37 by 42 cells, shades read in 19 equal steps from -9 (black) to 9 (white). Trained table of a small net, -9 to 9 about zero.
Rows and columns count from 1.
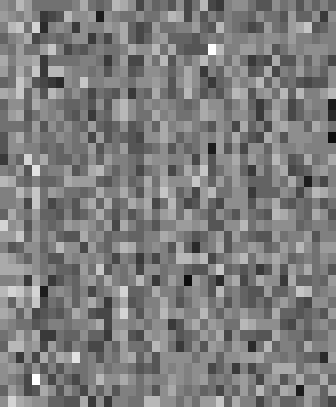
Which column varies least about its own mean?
29
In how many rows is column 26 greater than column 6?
28
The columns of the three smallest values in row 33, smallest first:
41, 3, 5
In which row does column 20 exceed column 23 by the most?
32
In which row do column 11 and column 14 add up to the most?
8
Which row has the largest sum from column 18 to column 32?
37
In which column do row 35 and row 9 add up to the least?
4
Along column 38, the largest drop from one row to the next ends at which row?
36
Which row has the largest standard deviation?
27
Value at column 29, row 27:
-1
